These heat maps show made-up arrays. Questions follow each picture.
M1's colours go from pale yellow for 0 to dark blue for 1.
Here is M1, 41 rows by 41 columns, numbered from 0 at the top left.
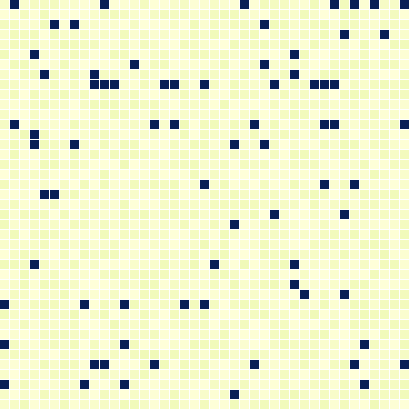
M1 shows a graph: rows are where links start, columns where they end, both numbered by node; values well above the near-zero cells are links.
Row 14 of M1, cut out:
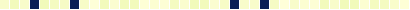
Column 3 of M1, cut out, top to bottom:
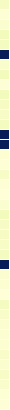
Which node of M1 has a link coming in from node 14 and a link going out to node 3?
node 26
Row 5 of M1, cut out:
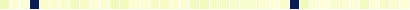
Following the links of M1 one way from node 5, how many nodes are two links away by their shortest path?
3
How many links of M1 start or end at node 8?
12
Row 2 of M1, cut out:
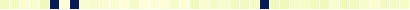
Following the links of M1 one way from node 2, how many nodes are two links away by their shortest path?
5
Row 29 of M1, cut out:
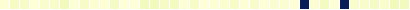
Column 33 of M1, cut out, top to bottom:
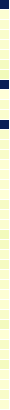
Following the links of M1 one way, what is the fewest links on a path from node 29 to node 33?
3
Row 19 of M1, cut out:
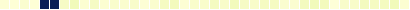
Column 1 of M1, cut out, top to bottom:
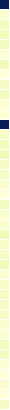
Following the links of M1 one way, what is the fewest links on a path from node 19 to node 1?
5
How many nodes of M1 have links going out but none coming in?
7
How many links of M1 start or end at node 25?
2
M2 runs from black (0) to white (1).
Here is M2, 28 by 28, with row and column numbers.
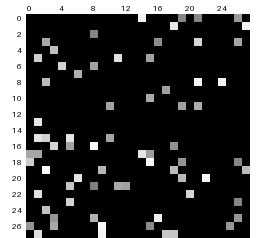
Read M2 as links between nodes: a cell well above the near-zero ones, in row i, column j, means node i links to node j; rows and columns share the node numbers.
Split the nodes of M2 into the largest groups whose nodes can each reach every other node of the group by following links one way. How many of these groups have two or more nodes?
2
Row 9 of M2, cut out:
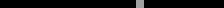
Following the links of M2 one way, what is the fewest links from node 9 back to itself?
4
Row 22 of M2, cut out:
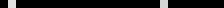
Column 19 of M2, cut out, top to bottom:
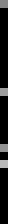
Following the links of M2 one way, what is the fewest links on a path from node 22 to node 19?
2
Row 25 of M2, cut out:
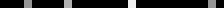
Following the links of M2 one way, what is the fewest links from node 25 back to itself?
2
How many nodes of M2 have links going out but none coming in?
3
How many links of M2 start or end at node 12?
1
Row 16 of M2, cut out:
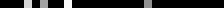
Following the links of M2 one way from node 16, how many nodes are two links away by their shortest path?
9
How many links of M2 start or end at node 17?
6
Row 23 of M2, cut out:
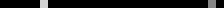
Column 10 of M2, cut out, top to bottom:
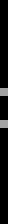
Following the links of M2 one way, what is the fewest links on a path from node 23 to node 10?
3
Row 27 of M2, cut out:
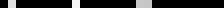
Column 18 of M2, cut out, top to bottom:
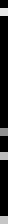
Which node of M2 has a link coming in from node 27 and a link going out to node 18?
node 1
